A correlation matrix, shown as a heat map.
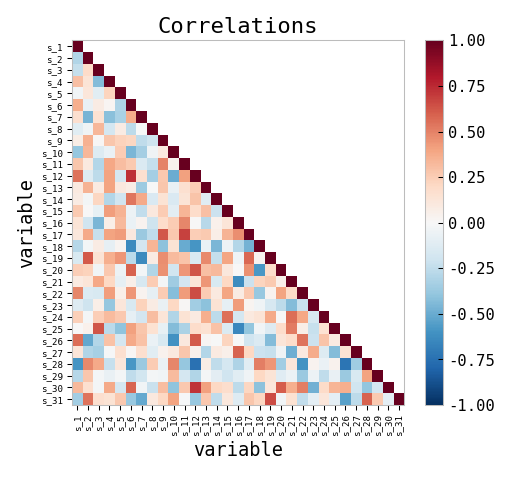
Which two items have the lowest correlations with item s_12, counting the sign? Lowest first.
s_28, s_18
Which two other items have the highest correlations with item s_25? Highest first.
s_3, s_21
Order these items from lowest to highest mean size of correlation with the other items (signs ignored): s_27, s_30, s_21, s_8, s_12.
s_8, s_27, s_21, s_30, s_12
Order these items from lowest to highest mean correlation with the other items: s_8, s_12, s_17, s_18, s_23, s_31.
s_18, s_23, s_8, s_31, s_12, s_17
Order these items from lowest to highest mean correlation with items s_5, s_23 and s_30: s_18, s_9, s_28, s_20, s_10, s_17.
s_18, s_28, s_10, s_20, s_9, s_17
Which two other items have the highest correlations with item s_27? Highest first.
s_16, s_23
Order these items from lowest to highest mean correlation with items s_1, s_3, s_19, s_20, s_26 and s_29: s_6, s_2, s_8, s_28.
s_28, s_8, s_2, s_6
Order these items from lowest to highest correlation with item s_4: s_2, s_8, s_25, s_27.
s_25, s_8, s_27, s_2
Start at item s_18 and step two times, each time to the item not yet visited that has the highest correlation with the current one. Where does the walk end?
s_31
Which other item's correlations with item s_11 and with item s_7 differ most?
s_17
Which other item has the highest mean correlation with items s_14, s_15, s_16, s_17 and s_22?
s_11
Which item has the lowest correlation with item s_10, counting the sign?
s_26
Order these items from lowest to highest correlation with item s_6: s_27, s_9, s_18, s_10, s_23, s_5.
s_18, s_10, s_5, s_23, s_27, s_9
